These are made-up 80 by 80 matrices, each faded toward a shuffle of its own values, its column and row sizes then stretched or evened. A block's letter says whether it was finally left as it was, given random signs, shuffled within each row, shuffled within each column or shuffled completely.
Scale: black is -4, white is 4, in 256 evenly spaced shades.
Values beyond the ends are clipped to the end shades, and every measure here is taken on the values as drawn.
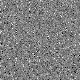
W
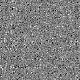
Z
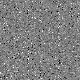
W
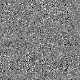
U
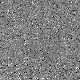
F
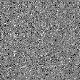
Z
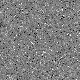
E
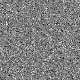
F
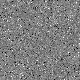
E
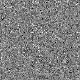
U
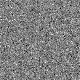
E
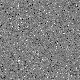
E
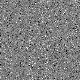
W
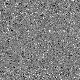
F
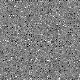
U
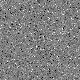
E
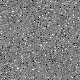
E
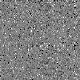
Z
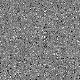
U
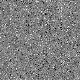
W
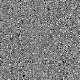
Z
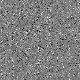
W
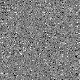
Z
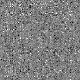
Z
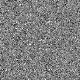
U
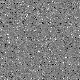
F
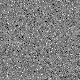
E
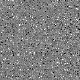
Z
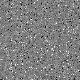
W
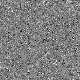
W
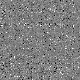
U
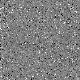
U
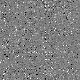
Z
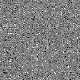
Z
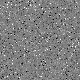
E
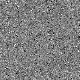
W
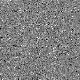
Z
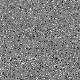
F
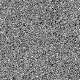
W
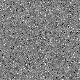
W
